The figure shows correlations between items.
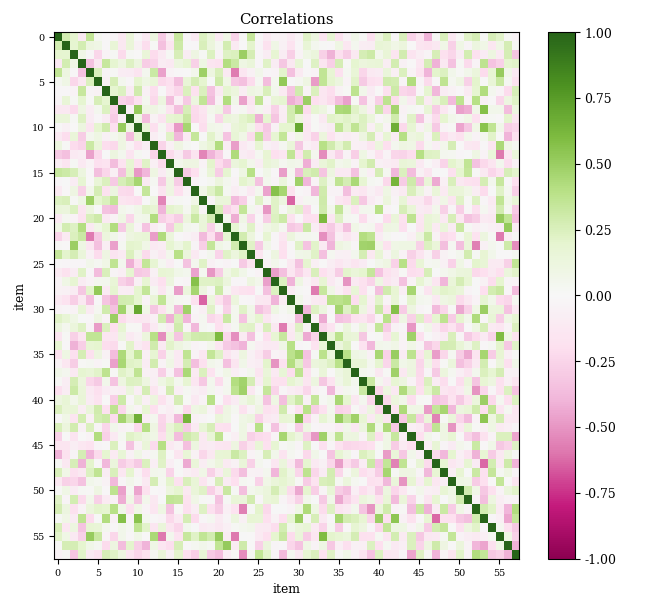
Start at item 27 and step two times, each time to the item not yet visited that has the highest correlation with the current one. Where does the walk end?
28
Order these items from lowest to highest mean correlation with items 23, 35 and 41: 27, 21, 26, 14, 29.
26, 27, 21, 14, 29
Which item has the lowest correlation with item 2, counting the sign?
34
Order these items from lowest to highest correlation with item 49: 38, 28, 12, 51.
38, 51, 28, 12
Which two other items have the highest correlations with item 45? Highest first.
13, 52
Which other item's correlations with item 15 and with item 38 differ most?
10
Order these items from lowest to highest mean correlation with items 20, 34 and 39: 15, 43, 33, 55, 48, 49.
15, 48, 43, 49, 55, 33
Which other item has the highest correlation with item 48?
41
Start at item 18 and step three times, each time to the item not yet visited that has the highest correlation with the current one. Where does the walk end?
33
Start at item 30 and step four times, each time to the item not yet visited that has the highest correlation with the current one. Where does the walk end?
37
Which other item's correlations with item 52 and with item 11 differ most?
39
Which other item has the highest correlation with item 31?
7
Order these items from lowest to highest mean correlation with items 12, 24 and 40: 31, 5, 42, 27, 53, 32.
5, 31, 27, 42, 32, 53
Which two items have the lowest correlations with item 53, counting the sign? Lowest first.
47, 56
